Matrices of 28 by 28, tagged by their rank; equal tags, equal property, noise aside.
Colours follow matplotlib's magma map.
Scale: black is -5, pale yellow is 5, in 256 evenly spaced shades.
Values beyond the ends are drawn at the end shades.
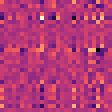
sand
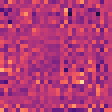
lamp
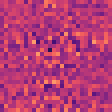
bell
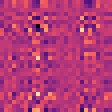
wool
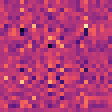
lamp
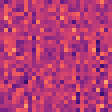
bell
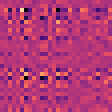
sand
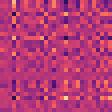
sand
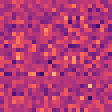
bell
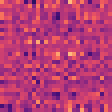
lamp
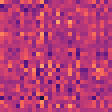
lamp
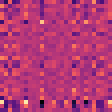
sand
